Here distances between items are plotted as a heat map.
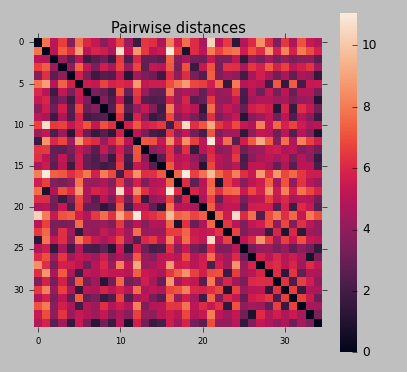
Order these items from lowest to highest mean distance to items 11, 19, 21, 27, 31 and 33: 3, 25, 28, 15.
25, 15, 3, 28
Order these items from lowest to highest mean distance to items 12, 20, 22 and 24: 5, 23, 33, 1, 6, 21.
6, 33, 23, 1, 5, 21
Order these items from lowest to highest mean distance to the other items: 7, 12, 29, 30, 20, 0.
7, 20, 29, 30, 0, 12
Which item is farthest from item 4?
21
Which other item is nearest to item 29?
8
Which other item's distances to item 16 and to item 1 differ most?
18
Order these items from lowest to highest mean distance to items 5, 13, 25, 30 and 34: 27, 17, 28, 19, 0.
28, 19, 27, 17, 0
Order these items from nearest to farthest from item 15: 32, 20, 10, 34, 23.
20, 34, 23, 32, 10
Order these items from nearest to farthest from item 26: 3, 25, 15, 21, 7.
25, 7, 15, 3, 21
